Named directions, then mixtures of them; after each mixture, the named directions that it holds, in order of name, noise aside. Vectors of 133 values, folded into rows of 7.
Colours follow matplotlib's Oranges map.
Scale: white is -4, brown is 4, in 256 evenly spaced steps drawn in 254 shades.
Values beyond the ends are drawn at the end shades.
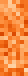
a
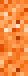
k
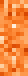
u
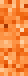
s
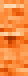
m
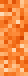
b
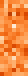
u.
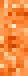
m, u.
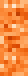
m, s, u.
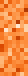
k.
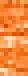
m, s.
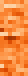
m.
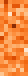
b, u.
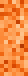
a, b.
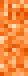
u.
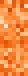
s.
